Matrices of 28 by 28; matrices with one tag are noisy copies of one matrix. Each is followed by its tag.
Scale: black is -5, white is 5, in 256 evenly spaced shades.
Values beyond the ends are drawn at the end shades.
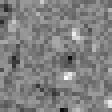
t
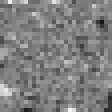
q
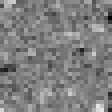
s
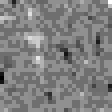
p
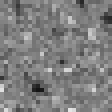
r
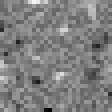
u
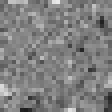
q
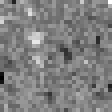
p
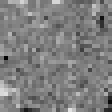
q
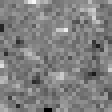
u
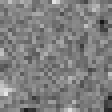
q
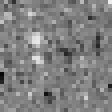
p
